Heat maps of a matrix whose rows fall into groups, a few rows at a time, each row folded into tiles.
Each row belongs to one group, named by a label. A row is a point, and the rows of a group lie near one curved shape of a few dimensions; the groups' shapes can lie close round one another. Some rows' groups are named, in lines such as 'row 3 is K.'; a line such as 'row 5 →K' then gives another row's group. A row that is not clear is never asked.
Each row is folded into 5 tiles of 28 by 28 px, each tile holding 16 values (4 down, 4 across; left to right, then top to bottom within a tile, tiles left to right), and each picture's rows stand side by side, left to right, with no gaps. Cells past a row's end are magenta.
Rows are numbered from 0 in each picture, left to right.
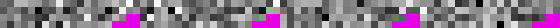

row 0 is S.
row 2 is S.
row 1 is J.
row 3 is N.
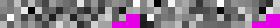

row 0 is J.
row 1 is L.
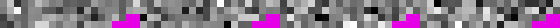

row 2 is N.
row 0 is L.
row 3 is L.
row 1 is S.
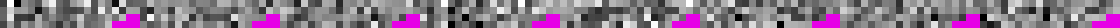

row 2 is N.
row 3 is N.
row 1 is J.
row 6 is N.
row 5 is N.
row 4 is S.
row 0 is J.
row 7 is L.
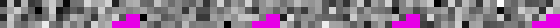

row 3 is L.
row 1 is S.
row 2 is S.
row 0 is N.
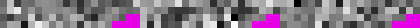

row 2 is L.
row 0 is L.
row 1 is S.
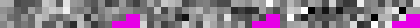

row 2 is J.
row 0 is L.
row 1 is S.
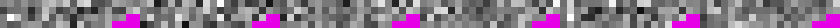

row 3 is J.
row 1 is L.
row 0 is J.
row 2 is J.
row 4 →J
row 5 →L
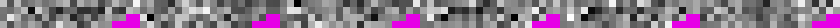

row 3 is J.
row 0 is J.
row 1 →L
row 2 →L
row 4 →J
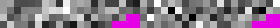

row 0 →L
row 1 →J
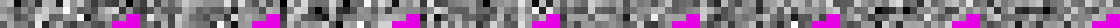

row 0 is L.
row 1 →J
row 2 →N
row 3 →J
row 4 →L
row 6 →S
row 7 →S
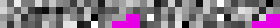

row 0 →S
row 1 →L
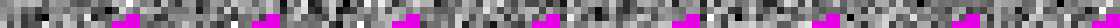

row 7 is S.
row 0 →S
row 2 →N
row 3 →L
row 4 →N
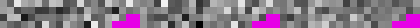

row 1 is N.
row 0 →S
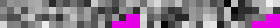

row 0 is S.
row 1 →S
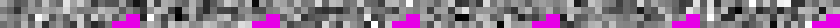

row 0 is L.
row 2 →S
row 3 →N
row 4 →L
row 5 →J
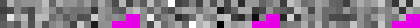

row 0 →J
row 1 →N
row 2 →J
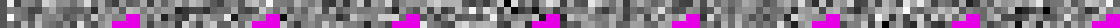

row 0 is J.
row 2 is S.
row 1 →S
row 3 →S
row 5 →J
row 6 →L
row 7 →S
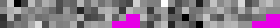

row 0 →L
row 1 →N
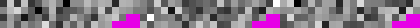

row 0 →N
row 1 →J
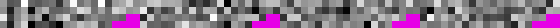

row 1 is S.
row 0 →N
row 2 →S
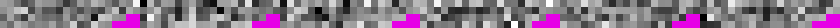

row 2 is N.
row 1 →N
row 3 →S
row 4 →S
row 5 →L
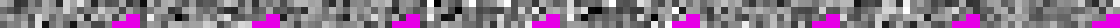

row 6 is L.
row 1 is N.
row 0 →L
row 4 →J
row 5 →S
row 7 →J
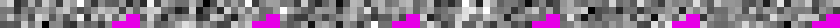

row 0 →L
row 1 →N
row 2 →N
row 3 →L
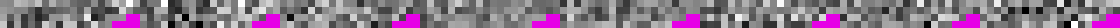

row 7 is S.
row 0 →S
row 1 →N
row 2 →L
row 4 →N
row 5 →L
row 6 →S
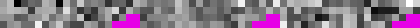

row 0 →L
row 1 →J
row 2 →S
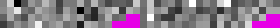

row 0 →L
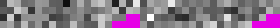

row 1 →N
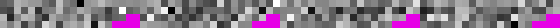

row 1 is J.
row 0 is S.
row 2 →J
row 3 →J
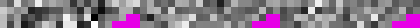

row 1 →L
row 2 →L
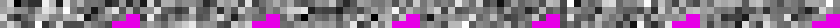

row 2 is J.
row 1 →N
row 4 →J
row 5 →S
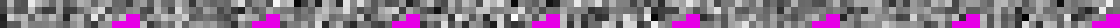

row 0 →L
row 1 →J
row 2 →L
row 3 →L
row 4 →S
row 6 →S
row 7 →S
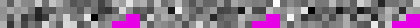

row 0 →S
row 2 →J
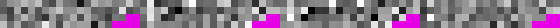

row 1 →J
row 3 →J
